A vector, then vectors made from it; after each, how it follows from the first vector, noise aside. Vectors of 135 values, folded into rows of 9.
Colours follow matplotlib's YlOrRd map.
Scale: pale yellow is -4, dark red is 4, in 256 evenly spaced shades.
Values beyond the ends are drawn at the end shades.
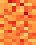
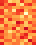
negated.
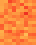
shrunk.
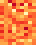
sign-scrambled.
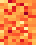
copied.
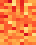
sign-scrambled.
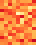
wrapped around, negated.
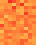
shrunk.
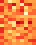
negated.
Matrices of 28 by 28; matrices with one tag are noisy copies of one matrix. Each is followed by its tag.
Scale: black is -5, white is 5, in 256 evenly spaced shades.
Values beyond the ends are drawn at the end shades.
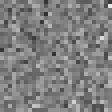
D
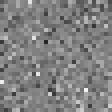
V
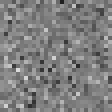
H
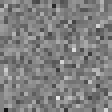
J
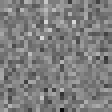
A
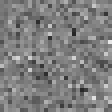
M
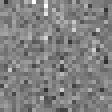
A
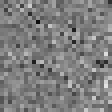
M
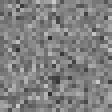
H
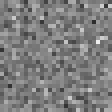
D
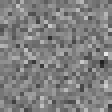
M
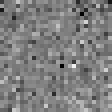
V
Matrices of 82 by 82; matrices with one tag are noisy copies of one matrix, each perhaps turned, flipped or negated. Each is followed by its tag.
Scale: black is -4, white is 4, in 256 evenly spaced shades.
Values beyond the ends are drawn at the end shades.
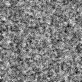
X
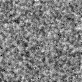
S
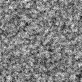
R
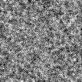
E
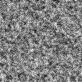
R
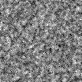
R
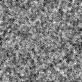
E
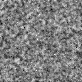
S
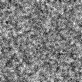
E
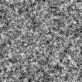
E
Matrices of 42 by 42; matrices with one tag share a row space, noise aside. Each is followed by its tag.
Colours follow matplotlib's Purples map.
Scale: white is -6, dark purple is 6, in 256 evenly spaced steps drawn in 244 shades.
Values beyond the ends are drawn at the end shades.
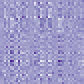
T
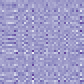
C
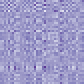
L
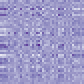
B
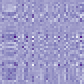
C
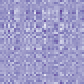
L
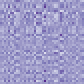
L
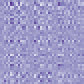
T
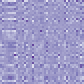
C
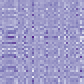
C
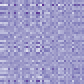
B
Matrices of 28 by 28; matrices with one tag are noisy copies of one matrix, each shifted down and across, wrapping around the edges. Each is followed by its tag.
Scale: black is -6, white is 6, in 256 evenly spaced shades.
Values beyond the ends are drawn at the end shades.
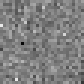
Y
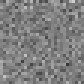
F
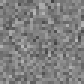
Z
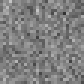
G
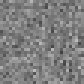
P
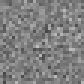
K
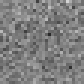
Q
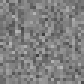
G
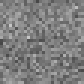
Q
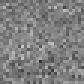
Q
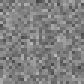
F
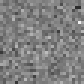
K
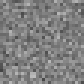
K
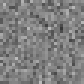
Z
